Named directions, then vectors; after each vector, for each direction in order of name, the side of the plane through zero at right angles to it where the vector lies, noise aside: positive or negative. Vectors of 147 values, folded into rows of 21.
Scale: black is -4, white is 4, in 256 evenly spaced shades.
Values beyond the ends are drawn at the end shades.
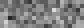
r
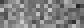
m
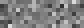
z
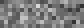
positive, positive, positive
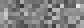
negative, positive, negative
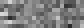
negative, positive, negative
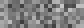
negative, positive, negative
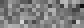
positive, positive, positive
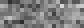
negative, negative, negative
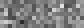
negative, positive, negative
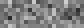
positive, positive, positive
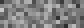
positive, negative, negative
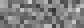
negative, negative, negative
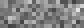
negative, negative, negative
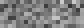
negative, positive, positive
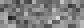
negative, positive, positive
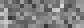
negative, positive, negative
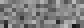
negative, negative, positive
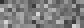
positive, positive, negative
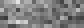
positive, negative, negative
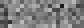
positive, negative, positive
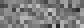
positive, positive, positive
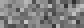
negative, negative, negative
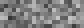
negative, positive, positive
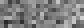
negative, negative, positive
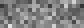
positive, positive, positive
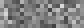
negative, positive, negative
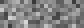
positive, negative, negative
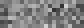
positive, negative, positive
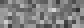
positive, positive, negative
